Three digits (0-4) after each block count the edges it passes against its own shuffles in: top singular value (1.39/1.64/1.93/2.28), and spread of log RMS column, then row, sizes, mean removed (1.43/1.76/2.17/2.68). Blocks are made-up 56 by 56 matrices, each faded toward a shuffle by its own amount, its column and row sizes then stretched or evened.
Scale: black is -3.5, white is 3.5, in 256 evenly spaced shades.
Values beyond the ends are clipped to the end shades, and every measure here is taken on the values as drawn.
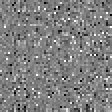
2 1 0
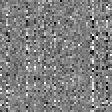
3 4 0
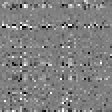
4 2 4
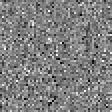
2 0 0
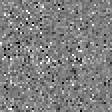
0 2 1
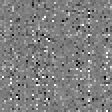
0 3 1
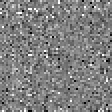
1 1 1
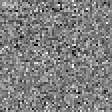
0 1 1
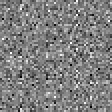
2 3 0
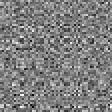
4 1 4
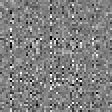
3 4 2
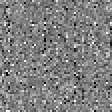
0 3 0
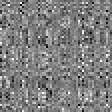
4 4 1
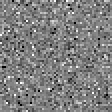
1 1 1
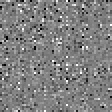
0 2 2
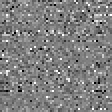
3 0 3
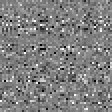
3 0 3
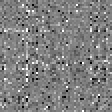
3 3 2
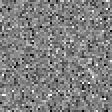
1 2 0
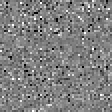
1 1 2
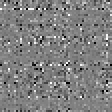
0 3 4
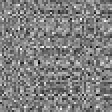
4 0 3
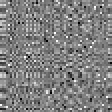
4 1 0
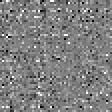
2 2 3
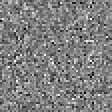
0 2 2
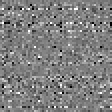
3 1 4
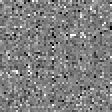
1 2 1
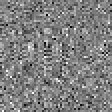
3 0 0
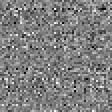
1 0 4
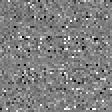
0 0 3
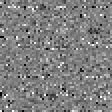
0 0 3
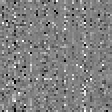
1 4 1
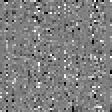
0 4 1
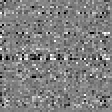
3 2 4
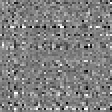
3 2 4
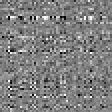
4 3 4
